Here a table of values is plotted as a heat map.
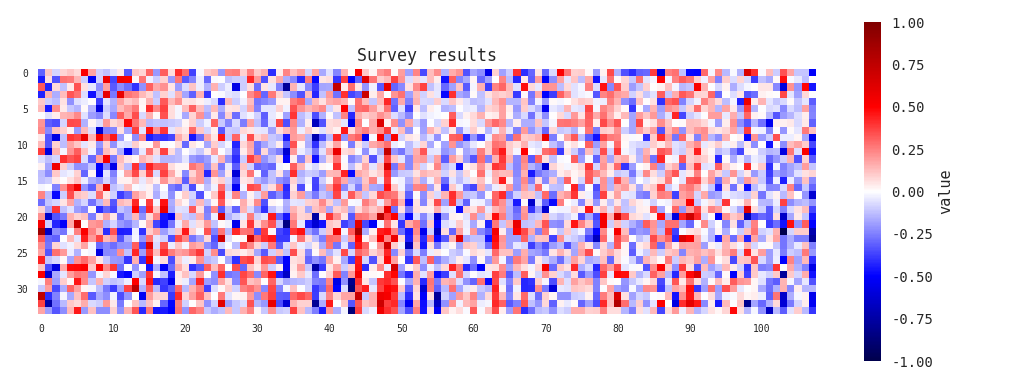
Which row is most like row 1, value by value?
3
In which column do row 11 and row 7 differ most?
12
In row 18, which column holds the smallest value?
68
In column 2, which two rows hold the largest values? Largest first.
13, 19
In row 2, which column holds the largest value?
41
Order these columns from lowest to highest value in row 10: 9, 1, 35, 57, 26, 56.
1, 56, 26, 9, 57, 35
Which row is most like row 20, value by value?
32
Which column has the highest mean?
48
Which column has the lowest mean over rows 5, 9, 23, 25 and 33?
107
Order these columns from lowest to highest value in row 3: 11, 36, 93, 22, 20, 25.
36, 20, 25, 22, 93, 11
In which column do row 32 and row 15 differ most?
98
